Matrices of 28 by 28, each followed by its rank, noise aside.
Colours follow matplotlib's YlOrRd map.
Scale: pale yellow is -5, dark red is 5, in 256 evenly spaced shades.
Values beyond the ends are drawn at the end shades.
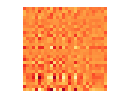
two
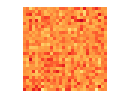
five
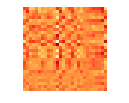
two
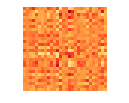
three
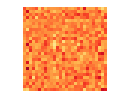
five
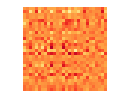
three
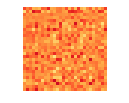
five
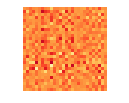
four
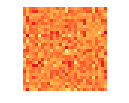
five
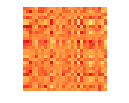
two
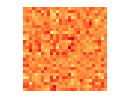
five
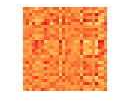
two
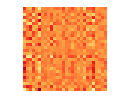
two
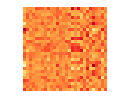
three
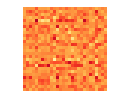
five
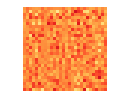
five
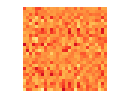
five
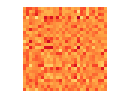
three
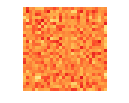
five
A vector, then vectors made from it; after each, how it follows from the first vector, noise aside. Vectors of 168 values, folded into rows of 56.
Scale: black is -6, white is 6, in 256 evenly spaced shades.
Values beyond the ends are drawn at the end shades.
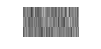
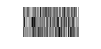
wrapped around, negated, scaled up.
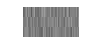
shrunk.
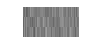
reversed, negated, shrunk.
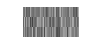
reversed, negated.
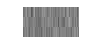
shrunk.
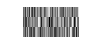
wrapped around, negated, scaled up.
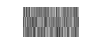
reversed, negated.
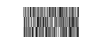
reversed, scaled up.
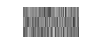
wrapped around.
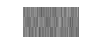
wrapped around, negated, shrunk.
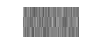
wrapped around, negated, shrunk.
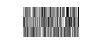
negated, scaled up.
